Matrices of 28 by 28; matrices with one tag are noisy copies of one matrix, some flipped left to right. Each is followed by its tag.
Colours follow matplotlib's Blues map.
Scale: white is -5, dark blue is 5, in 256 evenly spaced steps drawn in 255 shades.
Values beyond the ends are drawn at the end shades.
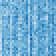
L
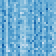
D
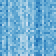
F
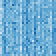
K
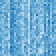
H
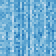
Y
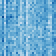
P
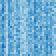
D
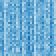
K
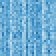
Y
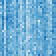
P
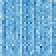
K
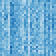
H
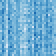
D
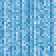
K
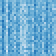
D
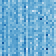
L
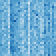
H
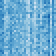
P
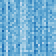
D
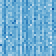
K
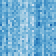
F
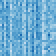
Y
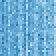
L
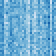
P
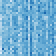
L
